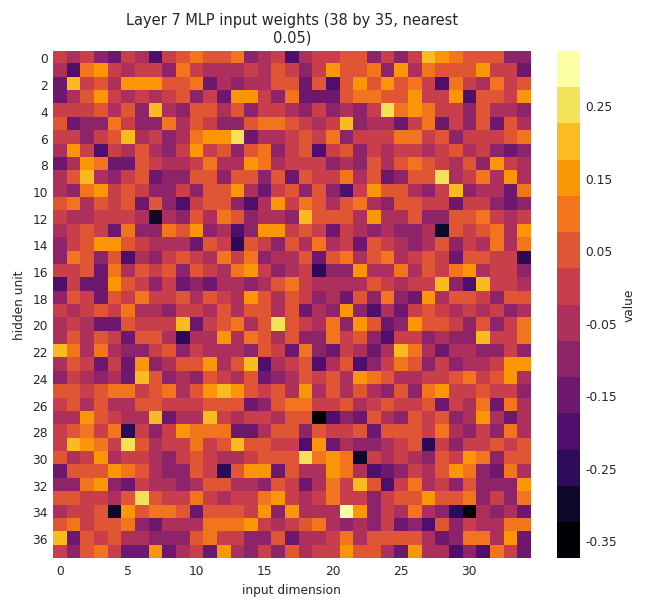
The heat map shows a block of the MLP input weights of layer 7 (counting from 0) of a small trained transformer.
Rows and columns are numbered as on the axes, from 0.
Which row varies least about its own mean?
26
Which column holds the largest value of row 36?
0
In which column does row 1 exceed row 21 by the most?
9
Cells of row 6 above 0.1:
4
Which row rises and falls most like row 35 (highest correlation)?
29
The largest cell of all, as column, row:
21, 34
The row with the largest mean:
25
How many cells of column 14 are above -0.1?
26
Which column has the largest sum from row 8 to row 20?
2
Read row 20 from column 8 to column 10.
0 0.2 -0.15
